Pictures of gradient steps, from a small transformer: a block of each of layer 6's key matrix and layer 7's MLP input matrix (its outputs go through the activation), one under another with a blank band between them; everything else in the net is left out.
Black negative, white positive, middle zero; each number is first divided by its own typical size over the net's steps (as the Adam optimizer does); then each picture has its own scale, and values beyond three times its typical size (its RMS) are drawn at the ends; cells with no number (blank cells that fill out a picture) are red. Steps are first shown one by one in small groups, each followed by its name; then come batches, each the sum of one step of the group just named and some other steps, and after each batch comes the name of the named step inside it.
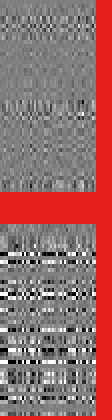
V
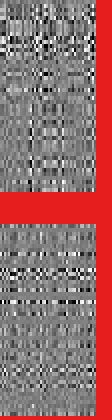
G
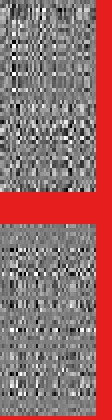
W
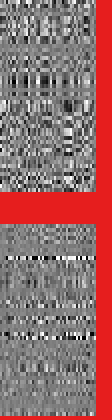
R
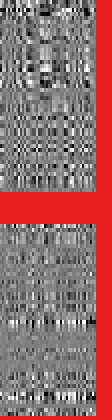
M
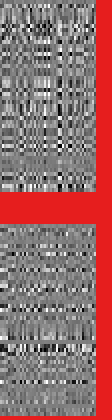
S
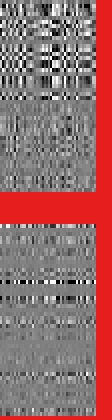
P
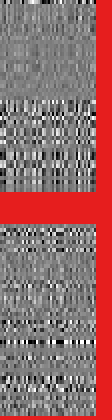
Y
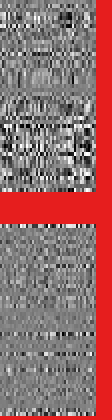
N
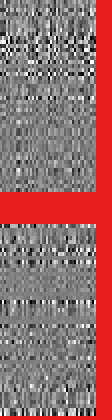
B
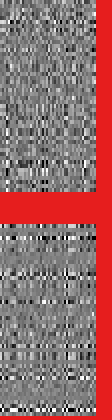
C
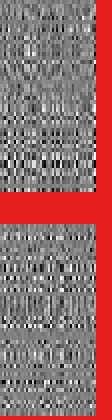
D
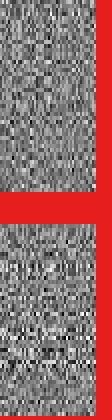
V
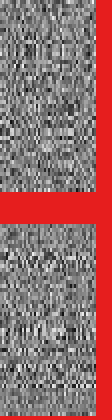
R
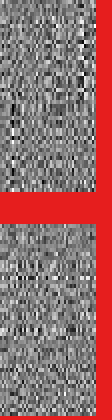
C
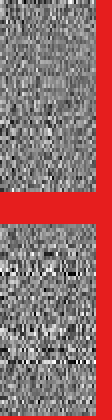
V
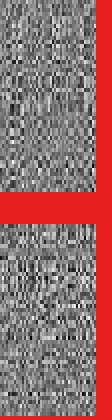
R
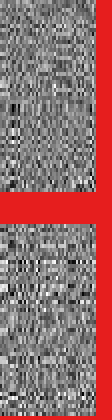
M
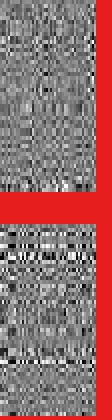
G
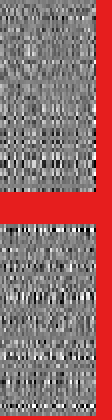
D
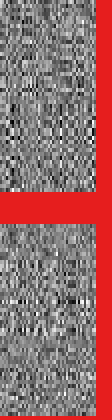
M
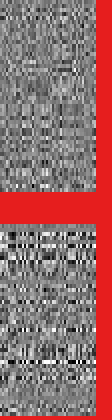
C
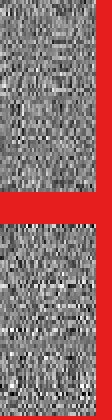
W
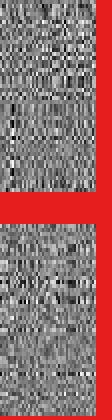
P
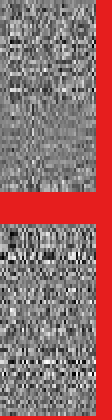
G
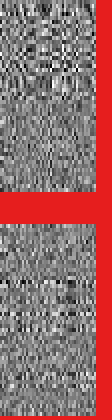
P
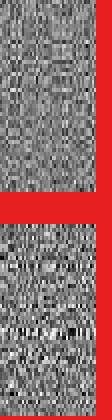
W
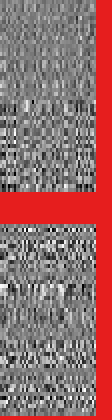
Y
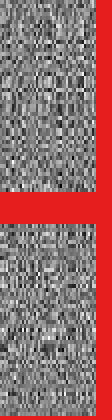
S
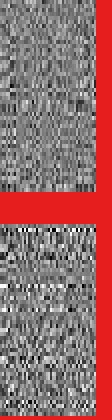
Y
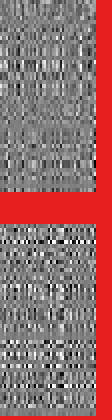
D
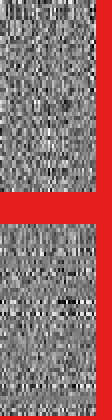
G
